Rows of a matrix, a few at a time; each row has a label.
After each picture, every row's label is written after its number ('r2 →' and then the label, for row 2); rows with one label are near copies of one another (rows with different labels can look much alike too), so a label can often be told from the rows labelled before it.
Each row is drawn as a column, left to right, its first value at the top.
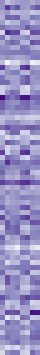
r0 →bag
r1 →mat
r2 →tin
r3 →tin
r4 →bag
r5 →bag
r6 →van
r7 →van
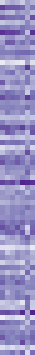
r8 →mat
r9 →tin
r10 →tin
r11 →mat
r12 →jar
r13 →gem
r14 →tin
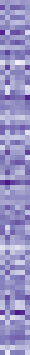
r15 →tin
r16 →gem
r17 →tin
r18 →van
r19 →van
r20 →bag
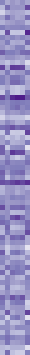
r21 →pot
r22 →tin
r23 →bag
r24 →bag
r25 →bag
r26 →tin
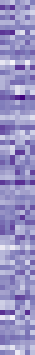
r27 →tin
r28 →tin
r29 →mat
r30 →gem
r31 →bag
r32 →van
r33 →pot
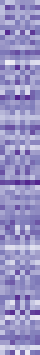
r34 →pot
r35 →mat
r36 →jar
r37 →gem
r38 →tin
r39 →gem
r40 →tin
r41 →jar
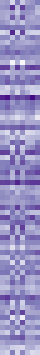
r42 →bag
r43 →bag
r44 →mat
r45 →pot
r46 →mat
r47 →bag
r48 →bag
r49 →pot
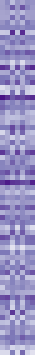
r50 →bag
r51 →gem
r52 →tin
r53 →gem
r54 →tin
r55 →gem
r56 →gem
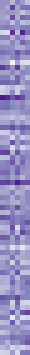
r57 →bag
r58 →bag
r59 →mat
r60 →gem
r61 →tin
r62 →jar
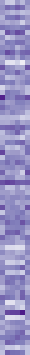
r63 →bag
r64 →jar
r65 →jar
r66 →tin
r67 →van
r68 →pot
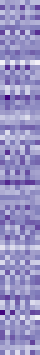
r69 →van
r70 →bag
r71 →van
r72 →gem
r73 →mat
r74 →pot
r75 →jar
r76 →mat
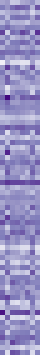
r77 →van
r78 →bag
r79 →jar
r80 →jar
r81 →tin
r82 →van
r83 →pot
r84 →tin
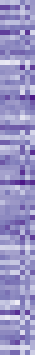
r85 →mat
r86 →mat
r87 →jar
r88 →jar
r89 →pot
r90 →tin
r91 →bag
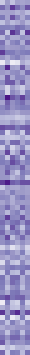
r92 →jar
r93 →bag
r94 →mat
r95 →van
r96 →bag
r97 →tin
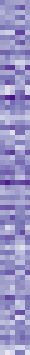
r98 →pot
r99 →gem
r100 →bag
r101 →tin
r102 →tin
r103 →gem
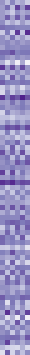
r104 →gem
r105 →jar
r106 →pot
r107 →mat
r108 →bag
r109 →mat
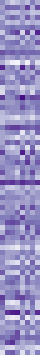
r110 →gem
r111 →jar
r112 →jar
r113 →van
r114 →bag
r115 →mat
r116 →pot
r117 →tin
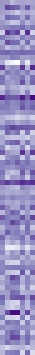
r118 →bag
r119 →tin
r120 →van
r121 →van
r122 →bag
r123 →tin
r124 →bag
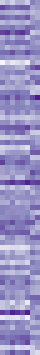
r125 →mat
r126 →tin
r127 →jar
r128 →tin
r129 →tin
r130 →jar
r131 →pot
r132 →bag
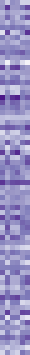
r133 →bag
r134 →mat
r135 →bag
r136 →bag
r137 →jar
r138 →mat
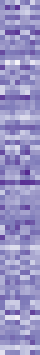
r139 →gem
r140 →mat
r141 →tin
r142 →mat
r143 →pot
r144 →pot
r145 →jar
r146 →tin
